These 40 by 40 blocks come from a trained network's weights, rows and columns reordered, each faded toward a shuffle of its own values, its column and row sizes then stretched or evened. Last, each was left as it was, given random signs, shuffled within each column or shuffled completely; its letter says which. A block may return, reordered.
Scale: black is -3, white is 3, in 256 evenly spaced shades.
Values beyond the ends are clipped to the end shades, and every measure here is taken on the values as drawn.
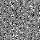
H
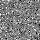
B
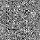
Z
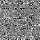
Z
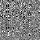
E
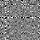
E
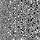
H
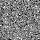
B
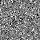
B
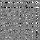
Z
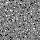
B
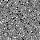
B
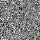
H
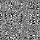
Z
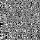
E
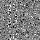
H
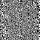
H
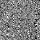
H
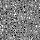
H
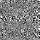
Z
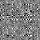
E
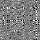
E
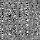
Z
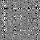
E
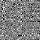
E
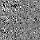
Z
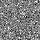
B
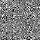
Z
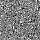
B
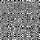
E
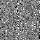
H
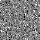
H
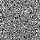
H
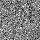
B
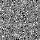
H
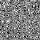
Z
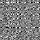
E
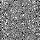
H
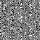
H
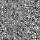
H
